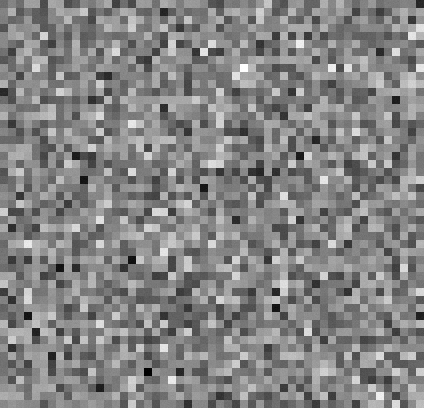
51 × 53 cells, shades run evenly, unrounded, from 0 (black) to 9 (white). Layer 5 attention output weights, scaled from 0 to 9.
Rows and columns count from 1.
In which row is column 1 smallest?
12
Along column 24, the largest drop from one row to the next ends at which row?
35
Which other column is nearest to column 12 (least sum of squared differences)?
1
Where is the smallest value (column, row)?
19, 47
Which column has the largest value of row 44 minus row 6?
21
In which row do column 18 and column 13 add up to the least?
49
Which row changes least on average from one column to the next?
4
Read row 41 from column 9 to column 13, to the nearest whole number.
5 5 6 5 8
